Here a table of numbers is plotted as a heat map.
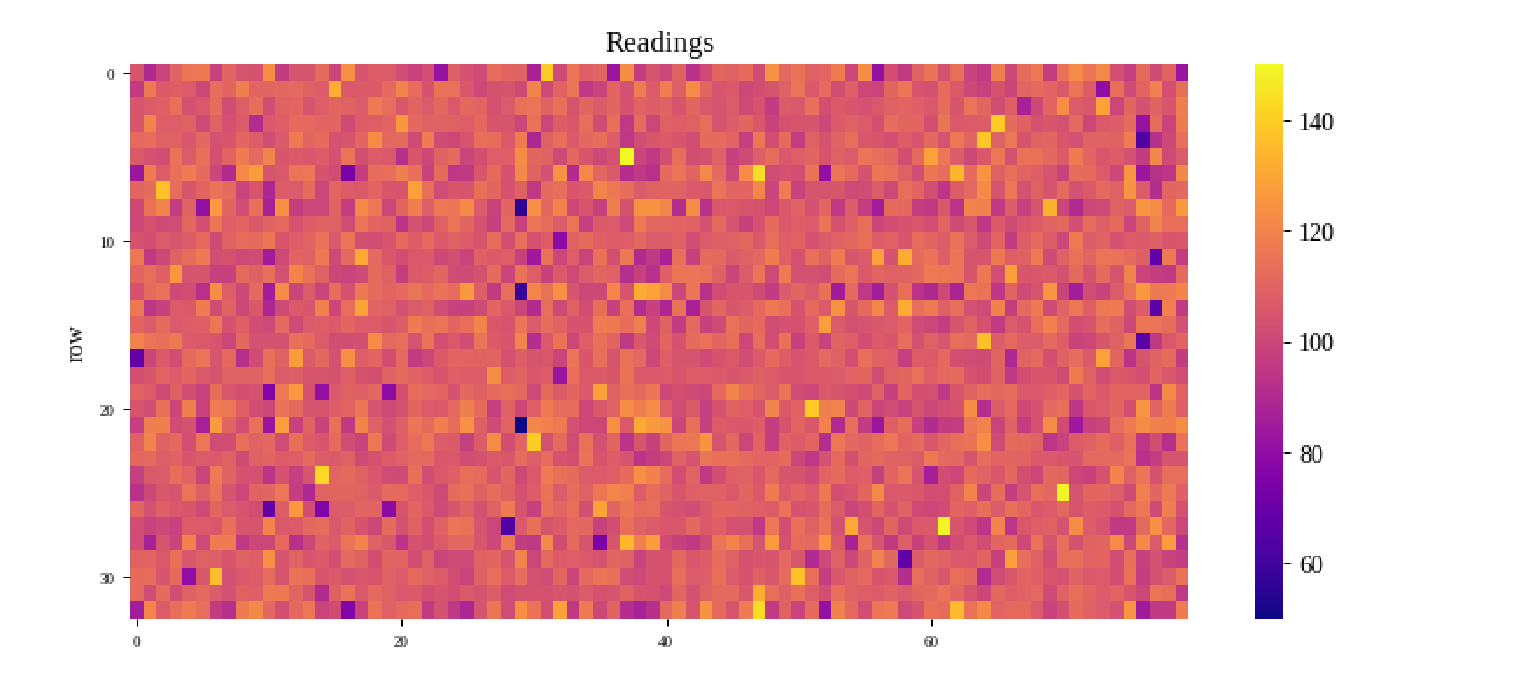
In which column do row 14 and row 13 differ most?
77
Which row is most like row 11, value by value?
14
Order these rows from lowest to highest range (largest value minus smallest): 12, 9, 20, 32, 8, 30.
9, 12, 20, 30, 32, 8
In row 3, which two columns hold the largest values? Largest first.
65, 20
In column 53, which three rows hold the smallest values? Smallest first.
13, 21, 8
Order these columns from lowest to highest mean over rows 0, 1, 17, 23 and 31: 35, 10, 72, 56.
56, 35, 72, 10
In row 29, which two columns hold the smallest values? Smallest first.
58, 51
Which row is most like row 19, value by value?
26
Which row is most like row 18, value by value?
10
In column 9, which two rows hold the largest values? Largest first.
6, 32
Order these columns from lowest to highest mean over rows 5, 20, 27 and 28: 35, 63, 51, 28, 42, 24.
35, 28, 42, 63, 24, 51
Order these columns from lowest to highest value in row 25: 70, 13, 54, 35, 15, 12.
13, 12, 54, 15, 35, 70
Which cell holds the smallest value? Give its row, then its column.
21, 29
